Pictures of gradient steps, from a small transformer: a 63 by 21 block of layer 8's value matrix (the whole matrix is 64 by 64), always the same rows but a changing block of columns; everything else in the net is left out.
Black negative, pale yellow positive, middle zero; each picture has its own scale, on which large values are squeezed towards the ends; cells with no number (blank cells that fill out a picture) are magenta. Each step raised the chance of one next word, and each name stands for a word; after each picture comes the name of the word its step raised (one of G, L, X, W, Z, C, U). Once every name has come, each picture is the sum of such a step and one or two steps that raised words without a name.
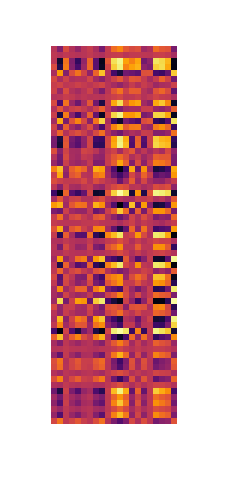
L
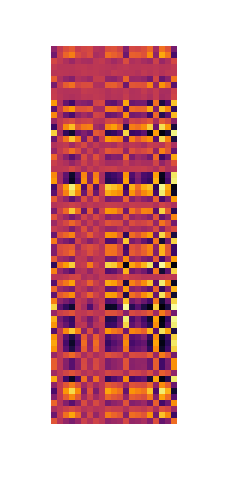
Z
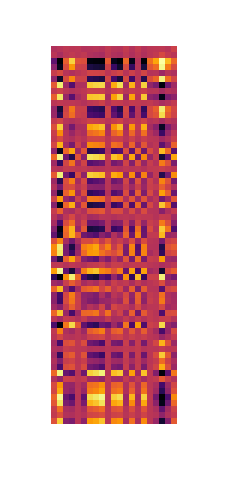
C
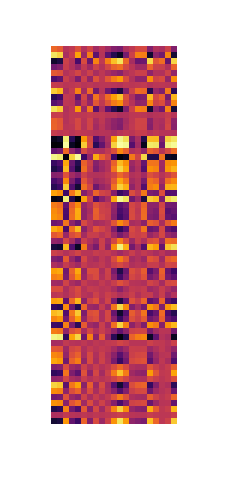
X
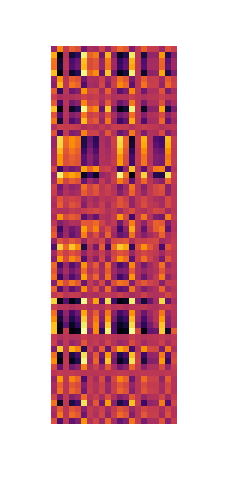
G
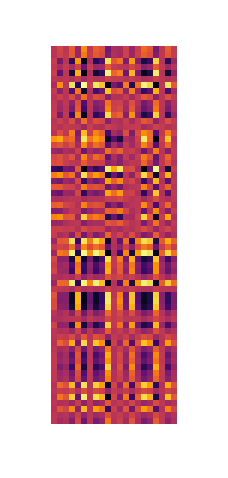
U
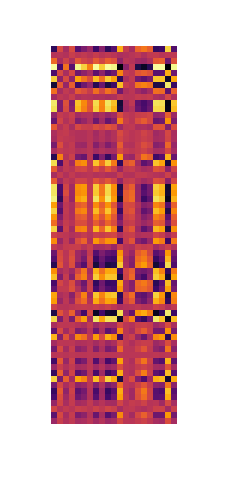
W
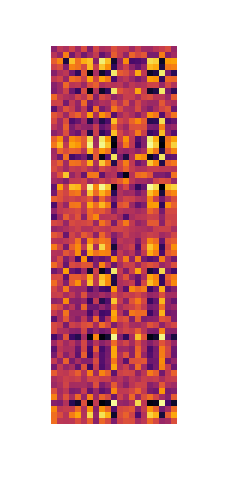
X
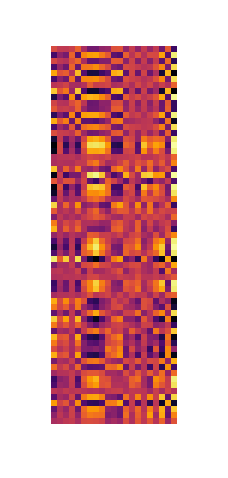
L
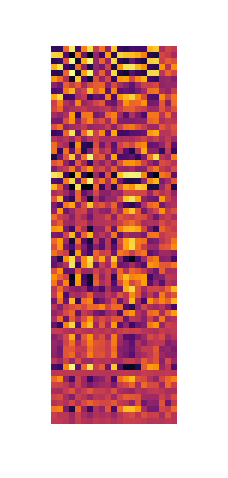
W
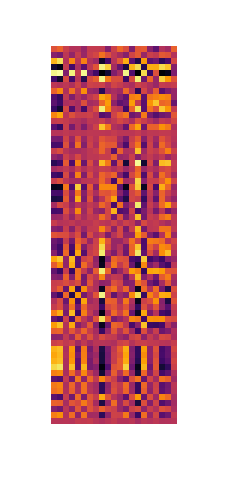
W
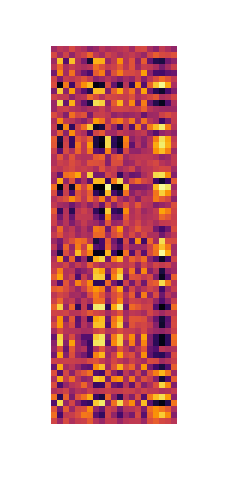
Z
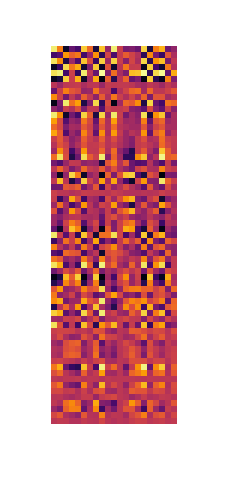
W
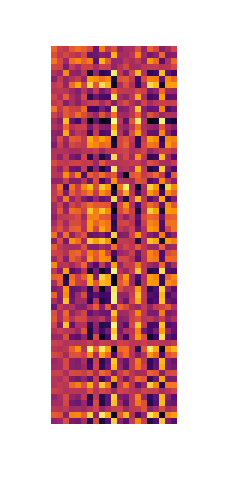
G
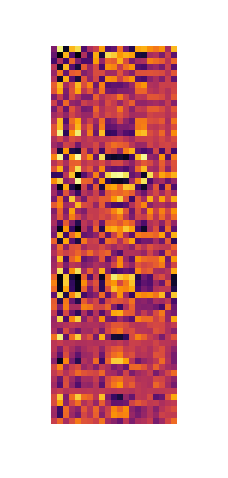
C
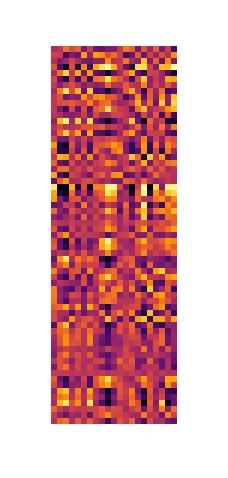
W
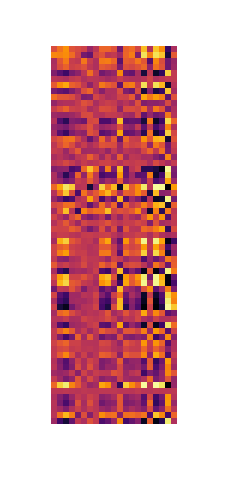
U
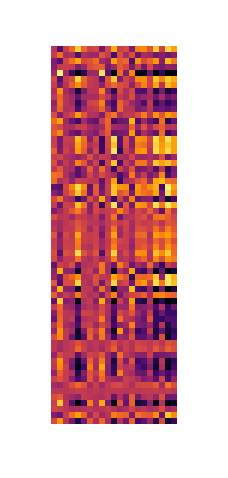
G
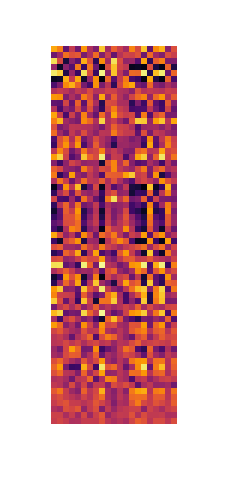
W
